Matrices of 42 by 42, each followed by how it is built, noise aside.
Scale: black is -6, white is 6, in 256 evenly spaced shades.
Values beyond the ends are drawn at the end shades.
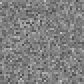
noise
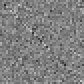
diagonal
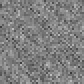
Toeplitz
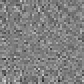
low rank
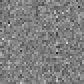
uneven columns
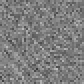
Toeplitz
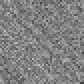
Toeplitz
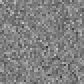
diagonal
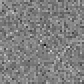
diagonal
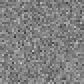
noise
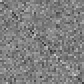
diagonal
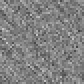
Toeplitz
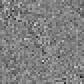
block diagonal
